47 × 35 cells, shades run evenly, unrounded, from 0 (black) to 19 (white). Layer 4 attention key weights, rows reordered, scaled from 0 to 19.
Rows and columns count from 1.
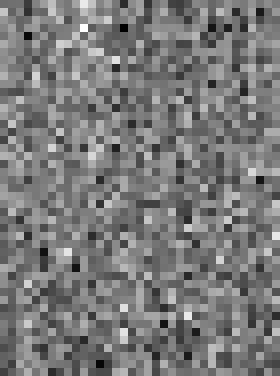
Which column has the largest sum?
11
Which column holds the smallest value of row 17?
2
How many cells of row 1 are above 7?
29
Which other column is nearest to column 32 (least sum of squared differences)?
8
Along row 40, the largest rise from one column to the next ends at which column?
24
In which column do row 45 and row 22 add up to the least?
20
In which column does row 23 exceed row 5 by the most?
16
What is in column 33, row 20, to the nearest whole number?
10
